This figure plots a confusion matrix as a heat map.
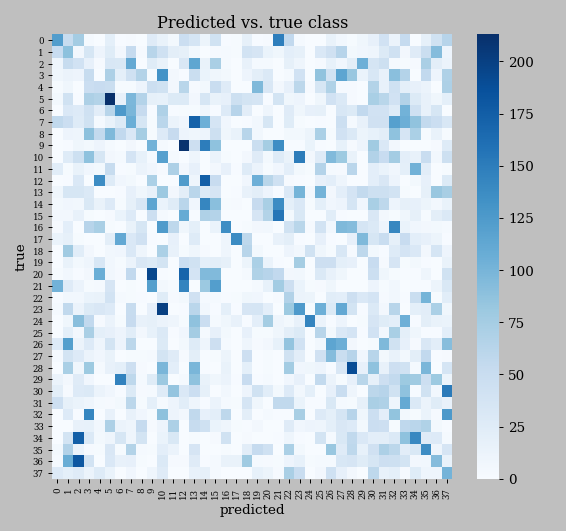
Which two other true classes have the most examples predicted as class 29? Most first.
2, 17
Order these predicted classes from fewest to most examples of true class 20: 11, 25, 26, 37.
11, 26, 25, 37
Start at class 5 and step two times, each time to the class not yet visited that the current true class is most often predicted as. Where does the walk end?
13
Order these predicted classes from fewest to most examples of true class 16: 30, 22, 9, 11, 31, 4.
9, 31, 30, 22, 11, 4
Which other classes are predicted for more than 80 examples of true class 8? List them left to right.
3, 5, 32
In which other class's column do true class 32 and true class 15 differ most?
21
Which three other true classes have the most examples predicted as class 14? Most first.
12, 9, 7
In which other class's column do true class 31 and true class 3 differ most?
10
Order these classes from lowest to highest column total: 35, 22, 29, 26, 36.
29, 36, 26, 22, 35
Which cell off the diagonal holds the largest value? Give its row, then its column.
9, 12
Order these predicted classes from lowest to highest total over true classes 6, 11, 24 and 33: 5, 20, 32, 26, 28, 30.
26, 32, 20, 28, 30, 5
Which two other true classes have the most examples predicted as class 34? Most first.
11, 7
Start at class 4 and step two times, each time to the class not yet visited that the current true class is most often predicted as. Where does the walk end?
23
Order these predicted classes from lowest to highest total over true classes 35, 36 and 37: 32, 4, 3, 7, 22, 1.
4, 3, 7, 32, 22, 1
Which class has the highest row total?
7
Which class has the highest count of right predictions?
5
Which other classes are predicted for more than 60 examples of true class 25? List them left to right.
3, 13, 32
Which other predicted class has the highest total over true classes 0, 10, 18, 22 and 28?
35
